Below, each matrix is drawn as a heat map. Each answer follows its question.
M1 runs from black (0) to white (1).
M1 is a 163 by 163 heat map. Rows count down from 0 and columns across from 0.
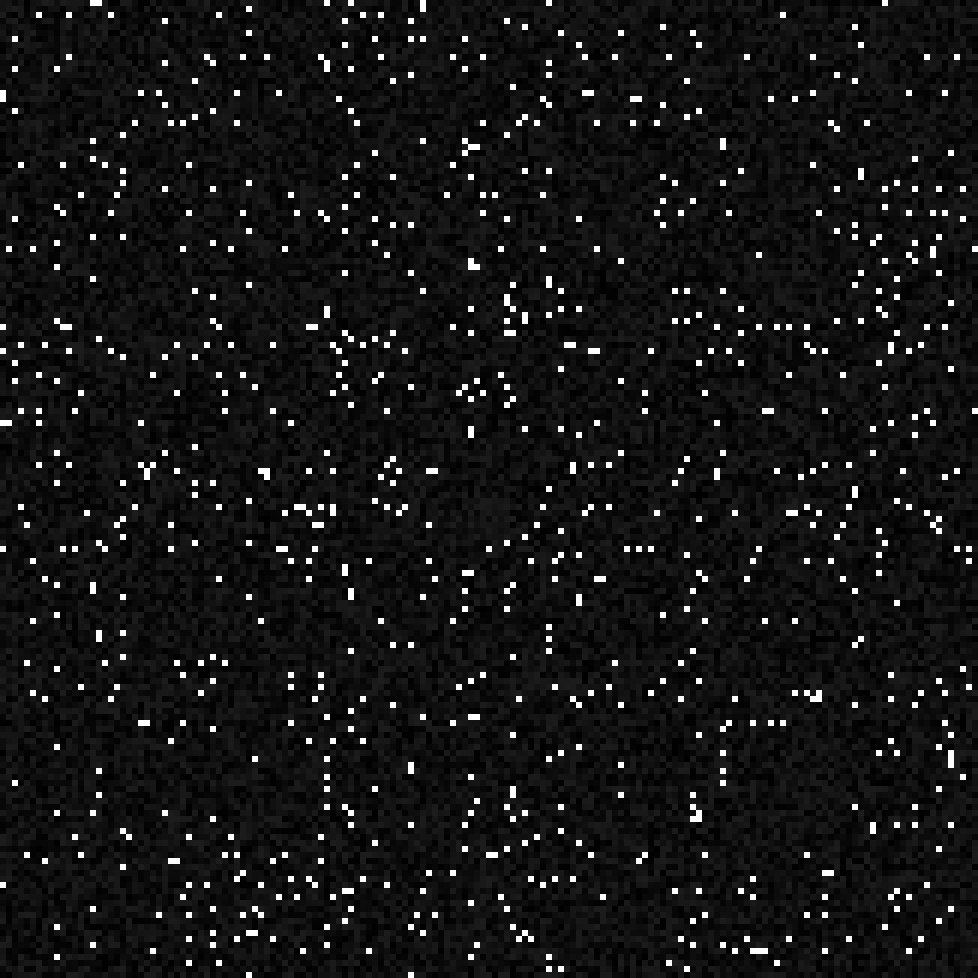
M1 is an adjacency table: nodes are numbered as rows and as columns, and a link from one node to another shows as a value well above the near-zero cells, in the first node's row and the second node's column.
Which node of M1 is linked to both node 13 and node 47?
node 142
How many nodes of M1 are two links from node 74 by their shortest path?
7
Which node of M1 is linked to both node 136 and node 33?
node 115
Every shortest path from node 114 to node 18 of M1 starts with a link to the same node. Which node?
node 53
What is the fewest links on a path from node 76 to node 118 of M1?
6
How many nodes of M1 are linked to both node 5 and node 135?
0
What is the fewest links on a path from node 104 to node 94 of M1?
6
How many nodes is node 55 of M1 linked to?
7
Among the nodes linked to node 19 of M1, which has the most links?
node 87
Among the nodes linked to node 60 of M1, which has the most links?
node 57
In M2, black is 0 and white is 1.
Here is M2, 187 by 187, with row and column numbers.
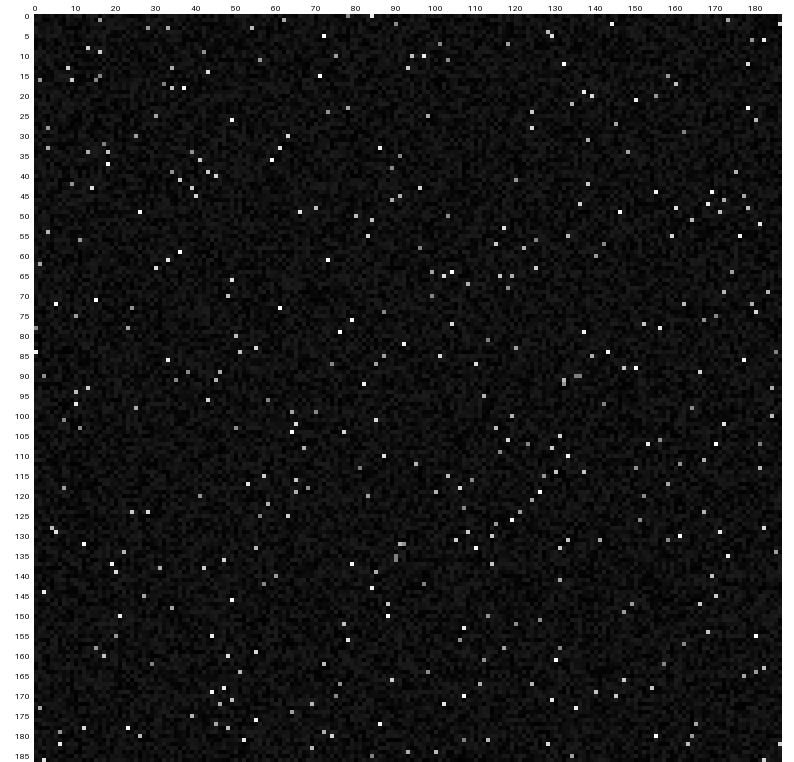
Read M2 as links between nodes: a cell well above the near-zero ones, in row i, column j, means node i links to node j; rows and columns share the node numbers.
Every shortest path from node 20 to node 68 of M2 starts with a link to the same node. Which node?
node 139
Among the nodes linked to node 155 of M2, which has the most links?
node 180
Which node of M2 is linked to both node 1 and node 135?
node 173
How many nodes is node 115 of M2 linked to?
3
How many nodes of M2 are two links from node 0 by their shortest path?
5
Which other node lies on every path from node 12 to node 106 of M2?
node 178
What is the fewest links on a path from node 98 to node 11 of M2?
6
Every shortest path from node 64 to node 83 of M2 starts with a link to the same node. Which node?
node 104
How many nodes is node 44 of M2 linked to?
2
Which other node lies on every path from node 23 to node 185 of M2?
node 84
